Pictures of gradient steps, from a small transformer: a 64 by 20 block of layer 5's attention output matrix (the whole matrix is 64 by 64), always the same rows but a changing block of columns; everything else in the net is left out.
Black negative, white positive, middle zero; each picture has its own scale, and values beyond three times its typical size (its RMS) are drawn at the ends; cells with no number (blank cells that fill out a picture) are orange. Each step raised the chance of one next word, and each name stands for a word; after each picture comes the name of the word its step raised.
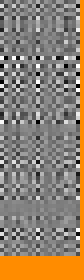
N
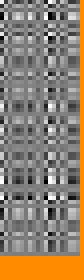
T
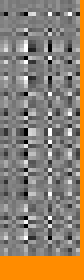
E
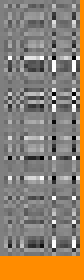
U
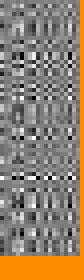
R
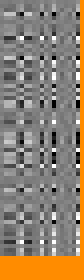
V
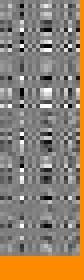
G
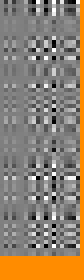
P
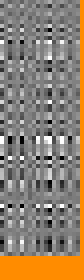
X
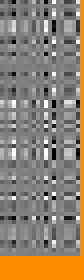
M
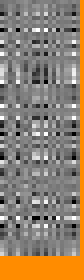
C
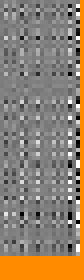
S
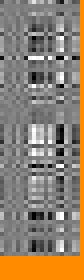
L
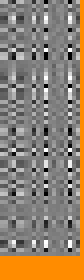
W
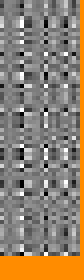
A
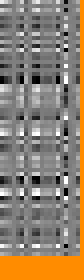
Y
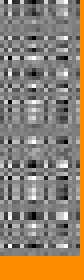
P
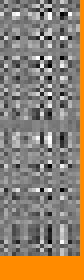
V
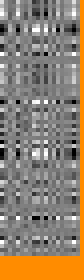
M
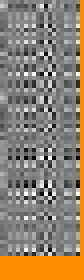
A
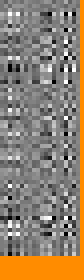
C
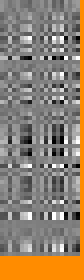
L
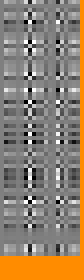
G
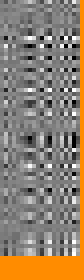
V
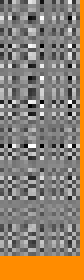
W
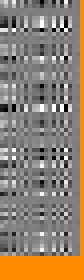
A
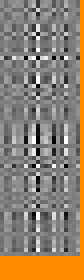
L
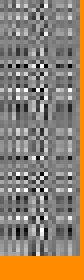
R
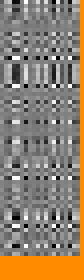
P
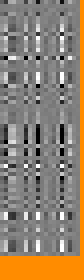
L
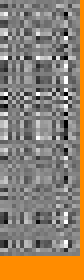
U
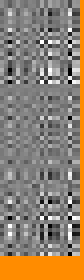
C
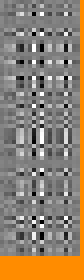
E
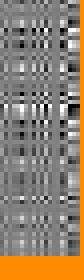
U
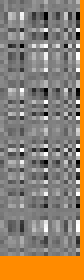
W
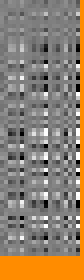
E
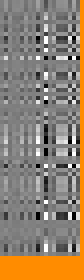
L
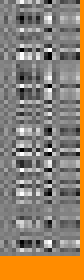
W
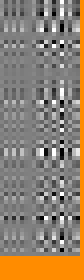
M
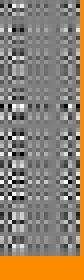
S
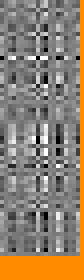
L
